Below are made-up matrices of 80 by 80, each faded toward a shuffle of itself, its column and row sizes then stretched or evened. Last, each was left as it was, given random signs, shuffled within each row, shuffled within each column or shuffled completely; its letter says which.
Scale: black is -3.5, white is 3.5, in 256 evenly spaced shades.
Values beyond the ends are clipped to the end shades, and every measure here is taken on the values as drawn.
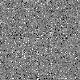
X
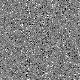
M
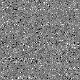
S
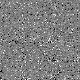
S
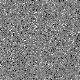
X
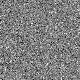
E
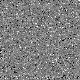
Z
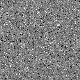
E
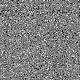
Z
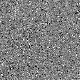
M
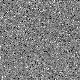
E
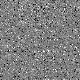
X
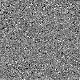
Z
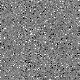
S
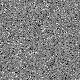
E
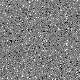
M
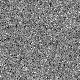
E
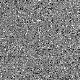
X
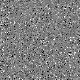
X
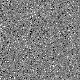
M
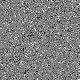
E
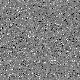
Z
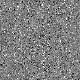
M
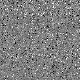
X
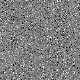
M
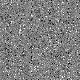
M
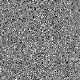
S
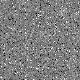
M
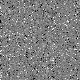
M
